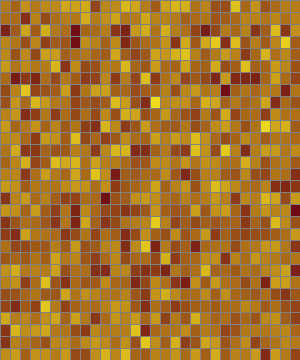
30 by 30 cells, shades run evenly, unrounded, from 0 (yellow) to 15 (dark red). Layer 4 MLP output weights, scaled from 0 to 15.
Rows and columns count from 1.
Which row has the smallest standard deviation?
2
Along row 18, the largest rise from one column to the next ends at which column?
30
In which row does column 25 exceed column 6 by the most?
5
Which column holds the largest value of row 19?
8
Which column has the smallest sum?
28
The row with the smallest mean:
1
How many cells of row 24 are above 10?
8
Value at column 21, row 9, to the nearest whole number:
3
